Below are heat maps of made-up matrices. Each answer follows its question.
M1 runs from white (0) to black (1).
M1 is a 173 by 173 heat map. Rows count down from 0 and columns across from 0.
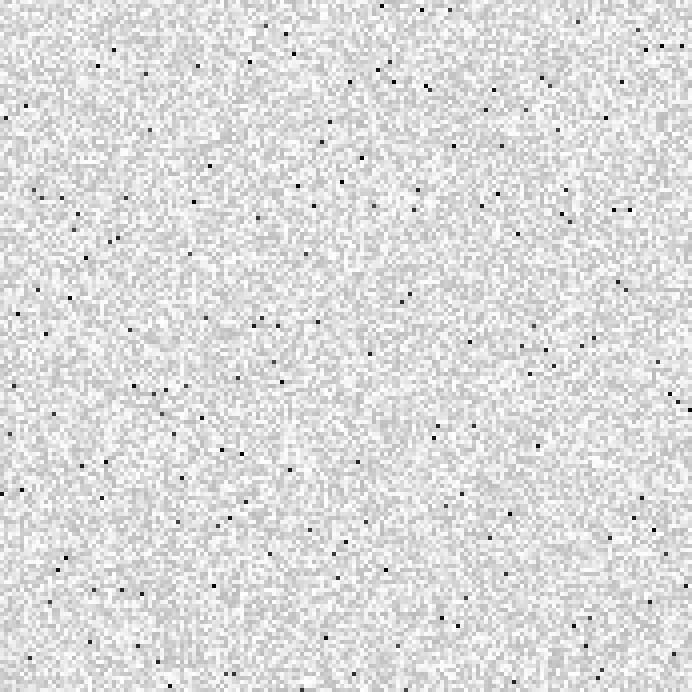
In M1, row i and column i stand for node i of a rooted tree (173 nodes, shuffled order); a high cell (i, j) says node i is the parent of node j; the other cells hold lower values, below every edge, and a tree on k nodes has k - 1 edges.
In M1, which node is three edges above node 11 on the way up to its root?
91
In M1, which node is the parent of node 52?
41
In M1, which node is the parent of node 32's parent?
30
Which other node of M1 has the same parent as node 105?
112
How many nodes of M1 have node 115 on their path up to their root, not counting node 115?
4
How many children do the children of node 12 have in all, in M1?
3
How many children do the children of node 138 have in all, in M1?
1
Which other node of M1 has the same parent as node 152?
122
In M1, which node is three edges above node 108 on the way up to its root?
21
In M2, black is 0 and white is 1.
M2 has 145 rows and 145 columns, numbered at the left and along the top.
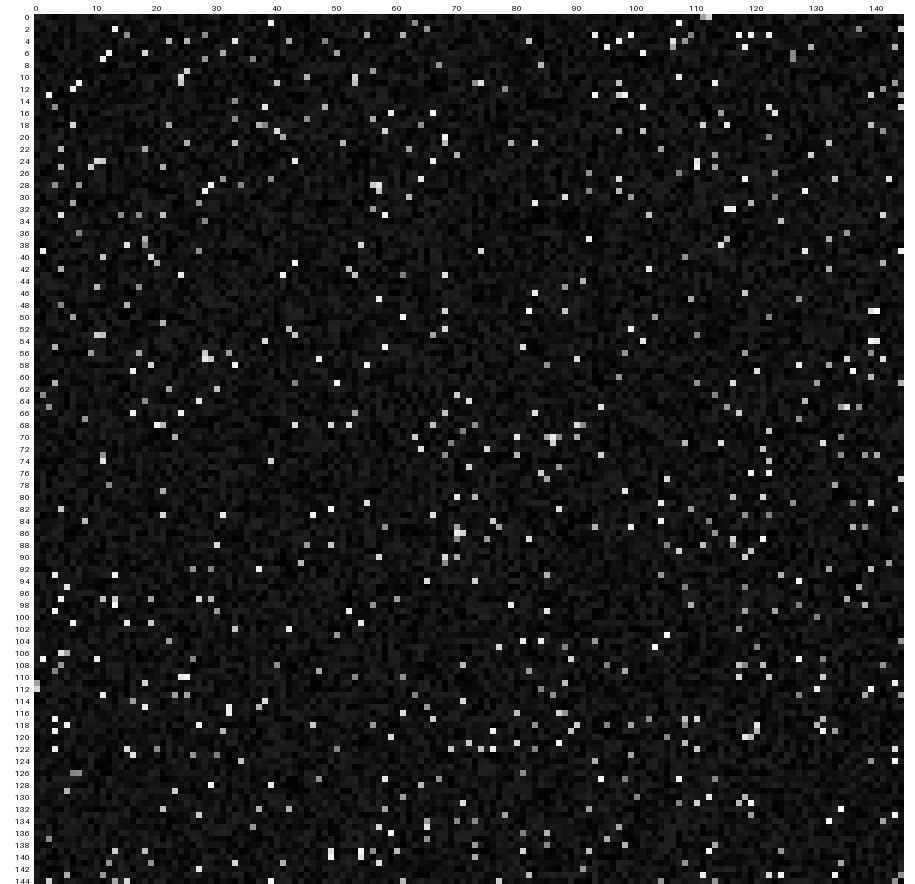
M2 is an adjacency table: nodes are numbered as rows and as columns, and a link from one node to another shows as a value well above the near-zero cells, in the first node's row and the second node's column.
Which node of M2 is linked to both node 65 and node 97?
node 135
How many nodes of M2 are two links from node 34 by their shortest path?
8
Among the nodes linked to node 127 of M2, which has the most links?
node 113
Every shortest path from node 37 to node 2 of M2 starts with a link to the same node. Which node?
node 115
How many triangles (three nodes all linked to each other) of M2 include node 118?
3
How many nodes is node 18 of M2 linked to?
8
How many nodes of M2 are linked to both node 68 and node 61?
1
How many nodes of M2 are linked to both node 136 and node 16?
1
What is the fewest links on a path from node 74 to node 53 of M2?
2
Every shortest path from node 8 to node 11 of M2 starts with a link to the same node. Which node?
node 67
